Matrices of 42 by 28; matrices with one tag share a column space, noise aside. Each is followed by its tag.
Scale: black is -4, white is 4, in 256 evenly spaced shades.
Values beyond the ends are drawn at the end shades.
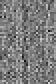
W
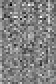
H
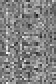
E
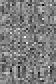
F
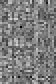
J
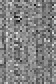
H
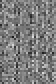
E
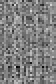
F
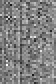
H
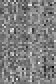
F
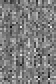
J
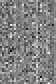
E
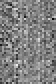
H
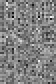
H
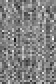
W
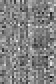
J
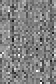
W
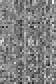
J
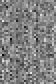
W
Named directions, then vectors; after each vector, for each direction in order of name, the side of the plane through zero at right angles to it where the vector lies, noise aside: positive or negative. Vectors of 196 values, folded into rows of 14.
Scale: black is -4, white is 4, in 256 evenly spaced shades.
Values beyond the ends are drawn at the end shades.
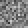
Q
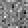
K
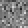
negative, positive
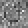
negative, negative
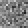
positive, negative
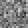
positive, positive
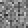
negative, negative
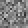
positive, positive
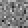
positive, negative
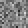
negative, negative
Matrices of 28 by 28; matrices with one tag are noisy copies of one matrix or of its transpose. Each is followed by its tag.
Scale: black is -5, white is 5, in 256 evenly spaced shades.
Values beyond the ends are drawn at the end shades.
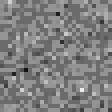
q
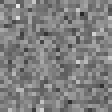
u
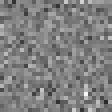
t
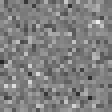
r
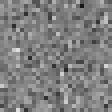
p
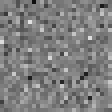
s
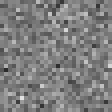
r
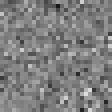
t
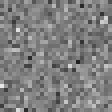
p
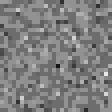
r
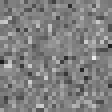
r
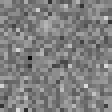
p
